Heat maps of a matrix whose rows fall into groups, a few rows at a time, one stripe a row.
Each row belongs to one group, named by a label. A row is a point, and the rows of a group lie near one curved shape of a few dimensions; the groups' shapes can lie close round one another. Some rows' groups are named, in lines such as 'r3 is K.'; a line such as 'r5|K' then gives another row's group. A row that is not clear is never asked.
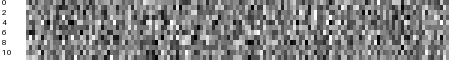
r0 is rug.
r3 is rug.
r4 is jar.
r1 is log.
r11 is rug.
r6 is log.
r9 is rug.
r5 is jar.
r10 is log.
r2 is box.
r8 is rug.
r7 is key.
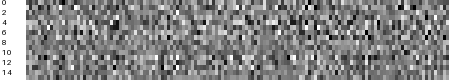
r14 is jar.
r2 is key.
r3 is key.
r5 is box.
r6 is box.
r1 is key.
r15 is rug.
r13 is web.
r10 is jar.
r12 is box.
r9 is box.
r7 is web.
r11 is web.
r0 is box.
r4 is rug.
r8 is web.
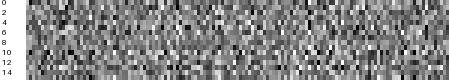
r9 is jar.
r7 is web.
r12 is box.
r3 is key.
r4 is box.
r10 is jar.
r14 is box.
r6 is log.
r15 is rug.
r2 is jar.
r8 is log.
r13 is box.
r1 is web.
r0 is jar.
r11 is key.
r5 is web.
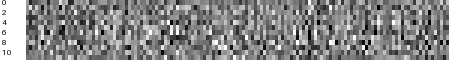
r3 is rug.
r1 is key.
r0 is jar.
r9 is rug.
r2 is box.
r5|rug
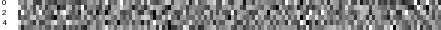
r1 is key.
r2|jar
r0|jar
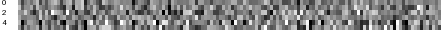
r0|key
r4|jar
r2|box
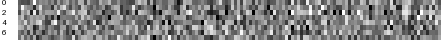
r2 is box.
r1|jar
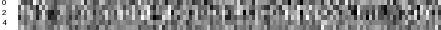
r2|jar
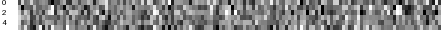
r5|box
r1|key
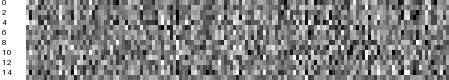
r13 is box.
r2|key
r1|box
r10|rug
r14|key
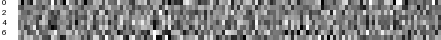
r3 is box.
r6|rug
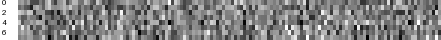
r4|key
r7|rug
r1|rug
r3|jar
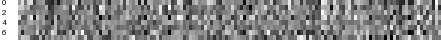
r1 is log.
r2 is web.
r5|web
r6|key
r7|box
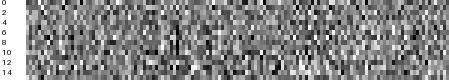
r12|box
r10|rug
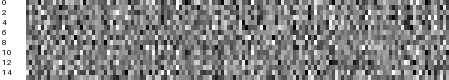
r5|rug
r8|rug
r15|jar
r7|box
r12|key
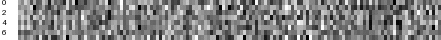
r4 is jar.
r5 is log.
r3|rug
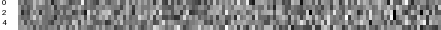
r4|jar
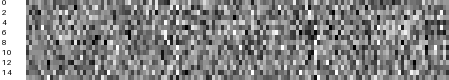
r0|jar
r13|box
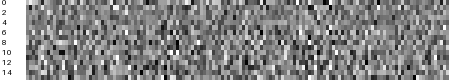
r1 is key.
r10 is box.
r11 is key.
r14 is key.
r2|box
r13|rug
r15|jar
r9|key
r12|rug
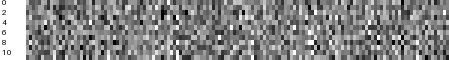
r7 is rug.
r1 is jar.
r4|key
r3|web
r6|jar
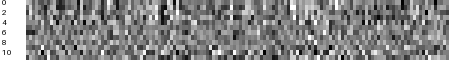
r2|web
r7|jar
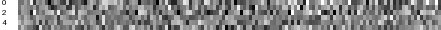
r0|rug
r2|box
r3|web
